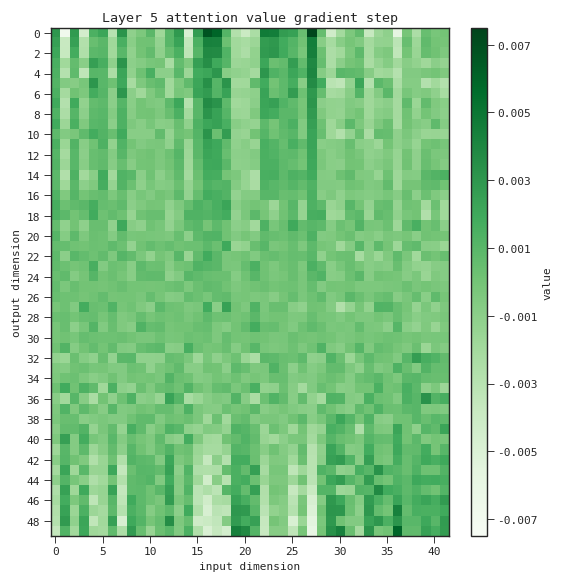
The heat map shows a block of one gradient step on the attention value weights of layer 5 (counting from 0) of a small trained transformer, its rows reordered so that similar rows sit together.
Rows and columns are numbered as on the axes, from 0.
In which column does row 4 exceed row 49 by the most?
27
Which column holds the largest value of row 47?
36
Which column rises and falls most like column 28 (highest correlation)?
32
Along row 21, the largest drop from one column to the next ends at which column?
19
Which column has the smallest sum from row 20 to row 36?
30
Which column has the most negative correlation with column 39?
4
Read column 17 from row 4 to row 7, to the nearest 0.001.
0.003 0.001 0.001 0.003
